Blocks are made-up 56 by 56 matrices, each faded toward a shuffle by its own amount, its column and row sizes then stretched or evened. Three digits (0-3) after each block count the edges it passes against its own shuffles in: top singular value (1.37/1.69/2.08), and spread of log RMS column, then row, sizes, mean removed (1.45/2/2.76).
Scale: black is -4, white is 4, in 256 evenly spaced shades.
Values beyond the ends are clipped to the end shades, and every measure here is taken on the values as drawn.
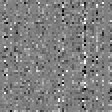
1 3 1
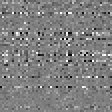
3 1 3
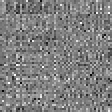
3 1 1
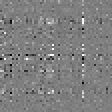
3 2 2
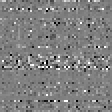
2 1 3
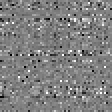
2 0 3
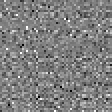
3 0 1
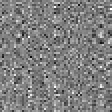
3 2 0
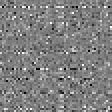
3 0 2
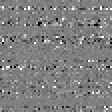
0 0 3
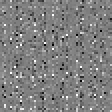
0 3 1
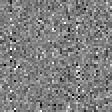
1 2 0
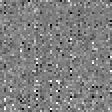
0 2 1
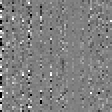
2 3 0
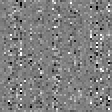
0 3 0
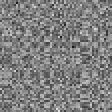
3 0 0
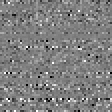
1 0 3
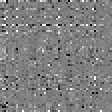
3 2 2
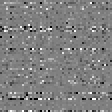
3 1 3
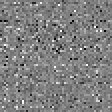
0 1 2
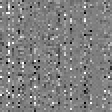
0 3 1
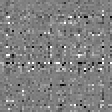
2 2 2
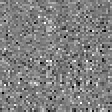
2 0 1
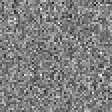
1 0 0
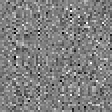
3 2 0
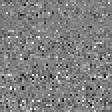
0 0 2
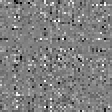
0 2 2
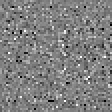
0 1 1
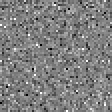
1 0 1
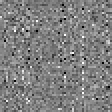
0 2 1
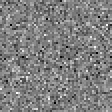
0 0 0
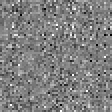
1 2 1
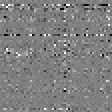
1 1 3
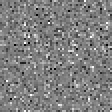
1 1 1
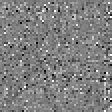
1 1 1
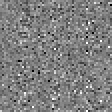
1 1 0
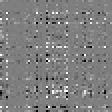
2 3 3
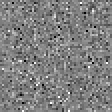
1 1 0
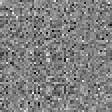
2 1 0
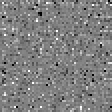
1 1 1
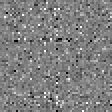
0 1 1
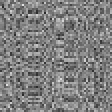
3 2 0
